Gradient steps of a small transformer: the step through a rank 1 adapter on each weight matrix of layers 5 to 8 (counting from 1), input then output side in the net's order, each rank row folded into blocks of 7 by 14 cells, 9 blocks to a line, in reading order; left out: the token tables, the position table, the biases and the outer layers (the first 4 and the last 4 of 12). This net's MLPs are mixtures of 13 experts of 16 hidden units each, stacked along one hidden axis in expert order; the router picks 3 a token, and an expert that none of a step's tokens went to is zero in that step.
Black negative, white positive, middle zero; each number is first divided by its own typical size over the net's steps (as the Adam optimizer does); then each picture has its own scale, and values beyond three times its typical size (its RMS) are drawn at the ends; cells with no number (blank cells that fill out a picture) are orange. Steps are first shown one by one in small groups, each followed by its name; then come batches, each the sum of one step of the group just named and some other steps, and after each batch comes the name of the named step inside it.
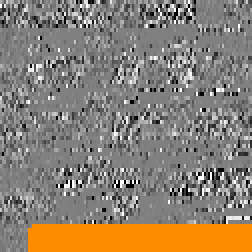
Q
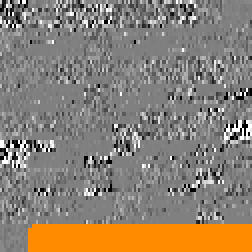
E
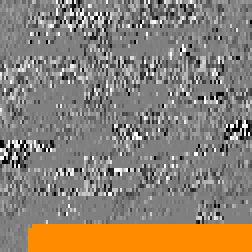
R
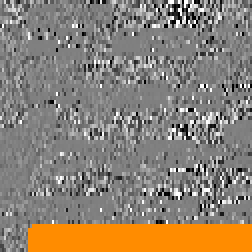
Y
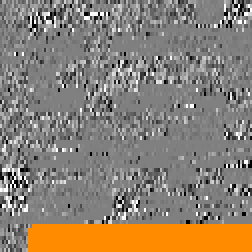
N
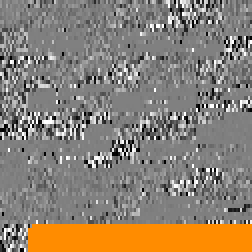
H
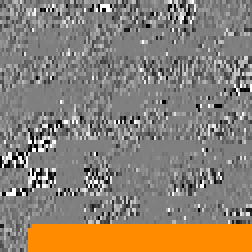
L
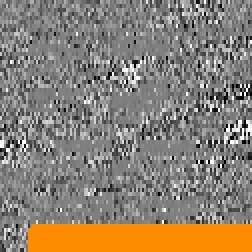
H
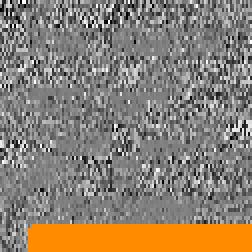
E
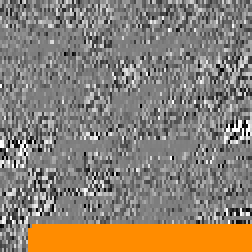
E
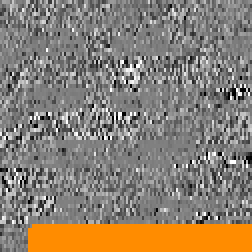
L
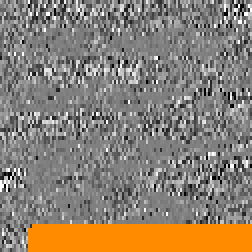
N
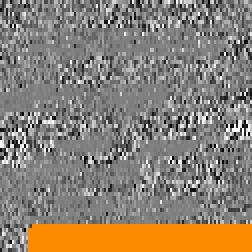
E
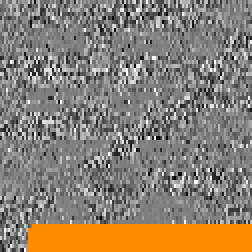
H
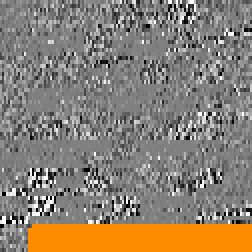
L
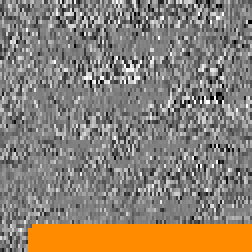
R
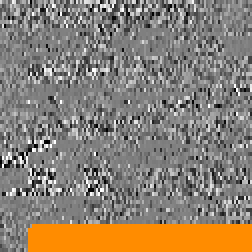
L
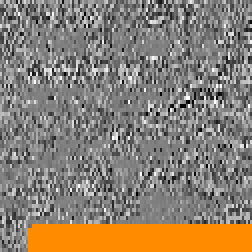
R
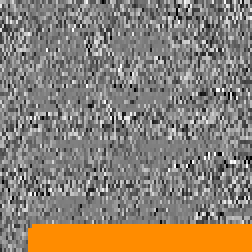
Q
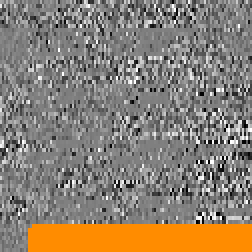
Q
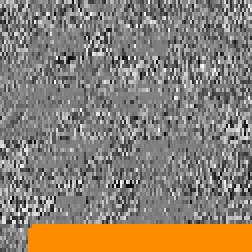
N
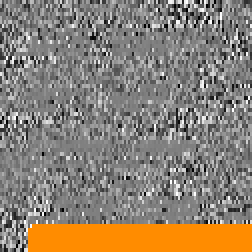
Y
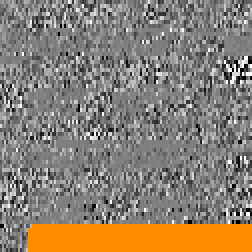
N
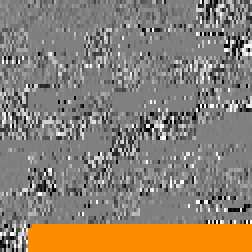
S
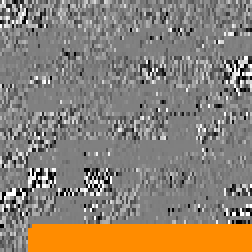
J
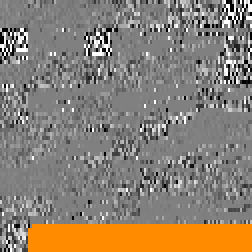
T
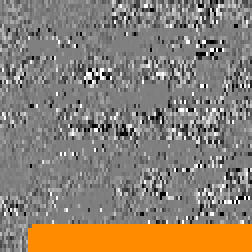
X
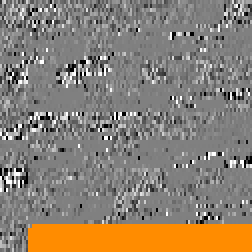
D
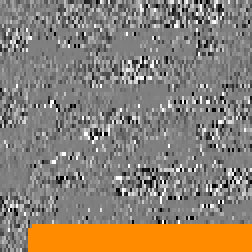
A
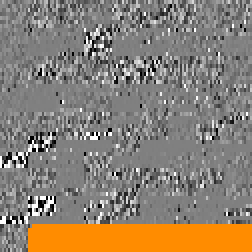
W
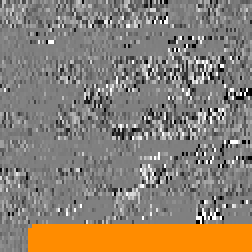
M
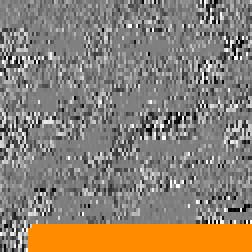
S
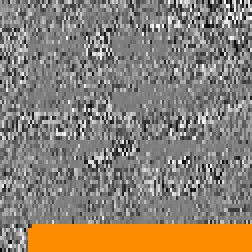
T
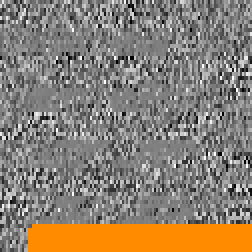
J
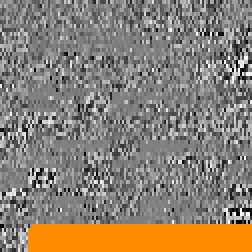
J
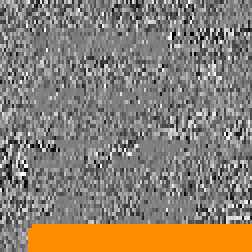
X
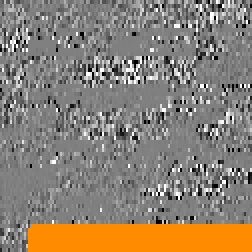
A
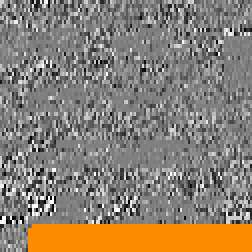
W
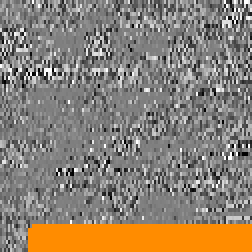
T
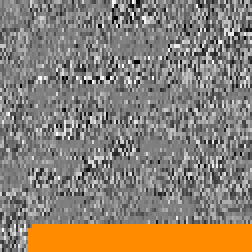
X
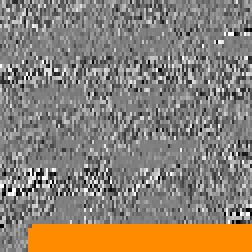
J
